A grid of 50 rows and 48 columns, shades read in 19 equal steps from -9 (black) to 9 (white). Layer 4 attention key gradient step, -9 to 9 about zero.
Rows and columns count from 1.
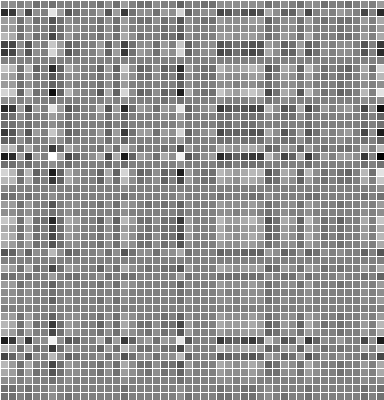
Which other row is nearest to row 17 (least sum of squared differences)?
7
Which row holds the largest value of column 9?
12
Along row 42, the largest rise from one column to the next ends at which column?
24
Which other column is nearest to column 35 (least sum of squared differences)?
22
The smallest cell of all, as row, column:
20, 48
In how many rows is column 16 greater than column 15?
30
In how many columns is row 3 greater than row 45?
22
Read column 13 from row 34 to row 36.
-2 1 -1
